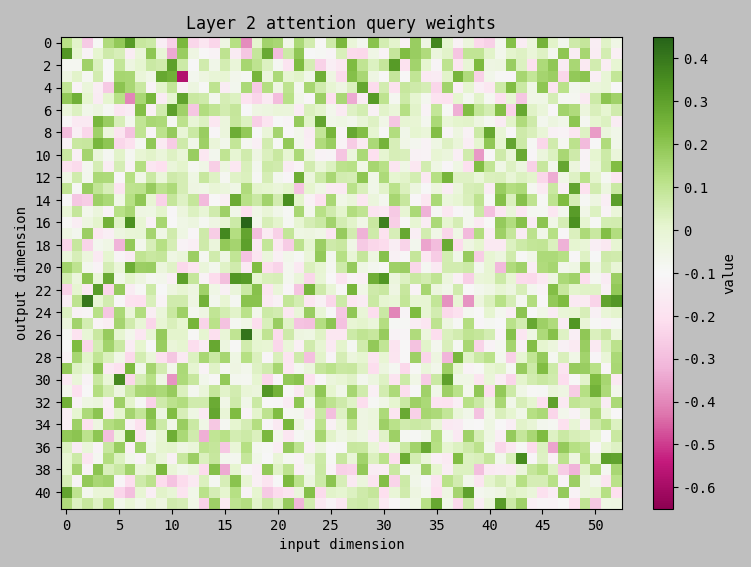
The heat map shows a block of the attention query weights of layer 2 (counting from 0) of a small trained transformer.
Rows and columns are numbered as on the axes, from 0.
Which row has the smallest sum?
18
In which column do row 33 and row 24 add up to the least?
31
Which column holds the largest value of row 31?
19
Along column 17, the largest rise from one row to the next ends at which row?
16
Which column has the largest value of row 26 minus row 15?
17
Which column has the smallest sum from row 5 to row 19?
34
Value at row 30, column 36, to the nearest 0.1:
0.3
